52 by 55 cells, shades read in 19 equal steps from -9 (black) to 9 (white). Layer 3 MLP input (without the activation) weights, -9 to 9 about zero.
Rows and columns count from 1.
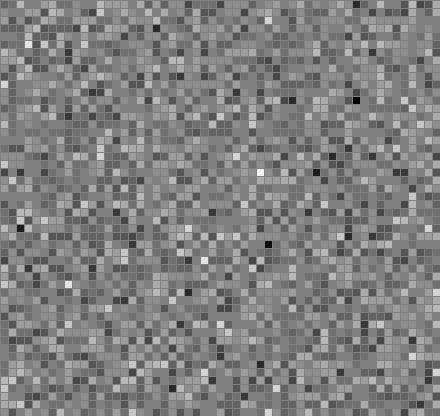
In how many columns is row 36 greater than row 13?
21
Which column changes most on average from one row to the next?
55
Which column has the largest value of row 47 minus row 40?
26
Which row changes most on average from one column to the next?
48
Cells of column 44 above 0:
20
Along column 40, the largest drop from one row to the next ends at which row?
8
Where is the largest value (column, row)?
33, 22
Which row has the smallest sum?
50
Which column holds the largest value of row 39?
14
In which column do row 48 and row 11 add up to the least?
54
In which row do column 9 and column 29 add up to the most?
36
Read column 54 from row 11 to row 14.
-4 -1 1 3
